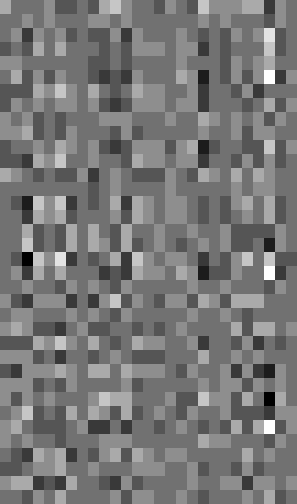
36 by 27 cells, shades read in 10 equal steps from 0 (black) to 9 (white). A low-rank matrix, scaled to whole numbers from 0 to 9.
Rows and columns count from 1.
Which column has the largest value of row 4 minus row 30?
25
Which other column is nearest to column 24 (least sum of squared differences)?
22
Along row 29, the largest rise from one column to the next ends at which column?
26
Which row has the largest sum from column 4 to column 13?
27
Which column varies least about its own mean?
8
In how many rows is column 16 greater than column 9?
15
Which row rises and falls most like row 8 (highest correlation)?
11
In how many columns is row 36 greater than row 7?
8
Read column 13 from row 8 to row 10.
5 4 3
